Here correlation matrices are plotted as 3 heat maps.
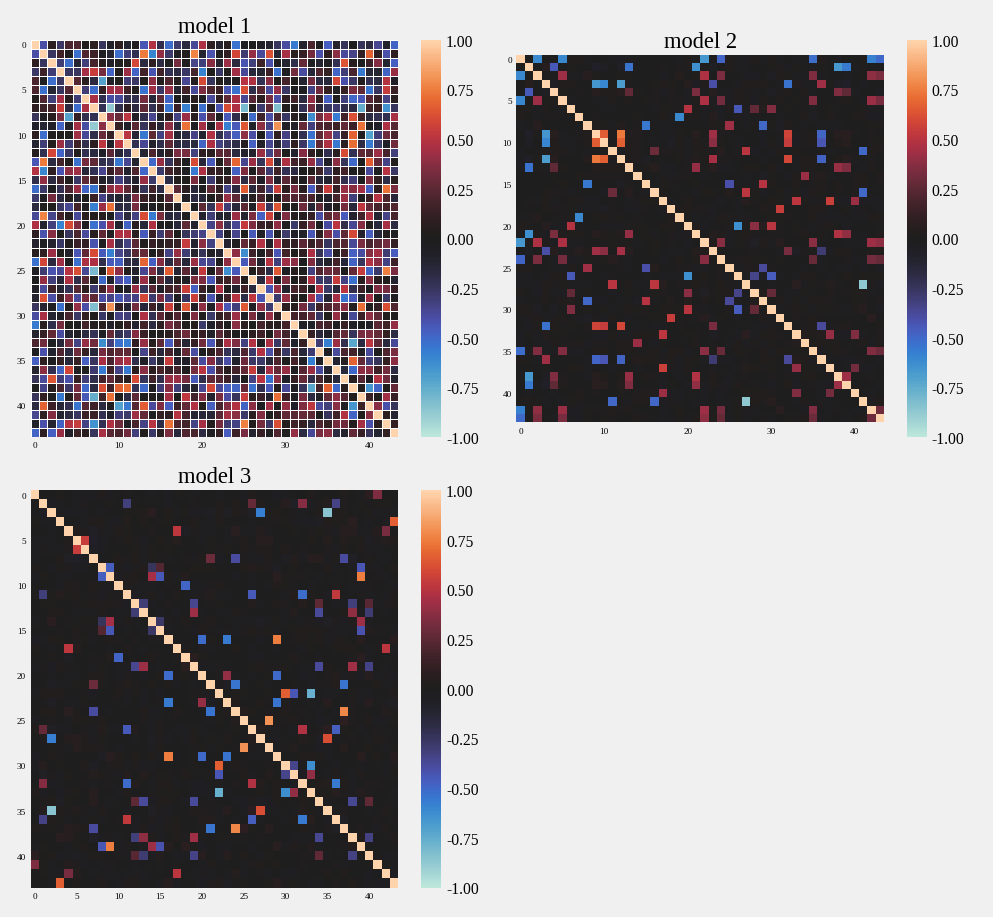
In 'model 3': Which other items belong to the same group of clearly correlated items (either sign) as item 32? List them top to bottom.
1, 11, 26, 36
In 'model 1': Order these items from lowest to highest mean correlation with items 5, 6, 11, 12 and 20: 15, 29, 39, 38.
15, 38, 39, 29
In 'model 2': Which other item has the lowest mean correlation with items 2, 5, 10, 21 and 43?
0
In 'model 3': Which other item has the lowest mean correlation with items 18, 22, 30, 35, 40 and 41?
33
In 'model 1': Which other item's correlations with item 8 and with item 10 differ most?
4
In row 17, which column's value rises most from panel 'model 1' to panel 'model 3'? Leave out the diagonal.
4
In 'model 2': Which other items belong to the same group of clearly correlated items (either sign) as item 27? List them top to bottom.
11, 16, 41
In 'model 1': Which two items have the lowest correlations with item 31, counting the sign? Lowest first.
0, 20
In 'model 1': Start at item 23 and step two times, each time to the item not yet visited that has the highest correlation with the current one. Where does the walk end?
3
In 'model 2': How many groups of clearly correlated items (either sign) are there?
10
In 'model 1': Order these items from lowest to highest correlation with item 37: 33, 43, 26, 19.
19, 26, 33, 43
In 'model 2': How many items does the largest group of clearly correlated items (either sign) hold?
8
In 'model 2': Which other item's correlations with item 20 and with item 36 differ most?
26
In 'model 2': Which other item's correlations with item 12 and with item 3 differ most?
9
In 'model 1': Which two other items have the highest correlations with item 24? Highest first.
13, 1
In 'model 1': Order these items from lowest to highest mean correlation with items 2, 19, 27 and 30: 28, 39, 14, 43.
14, 43, 28, 39
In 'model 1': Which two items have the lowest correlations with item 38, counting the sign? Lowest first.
33, 40
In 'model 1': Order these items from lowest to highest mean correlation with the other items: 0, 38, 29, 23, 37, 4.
0, 38, 23, 4, 37, 29
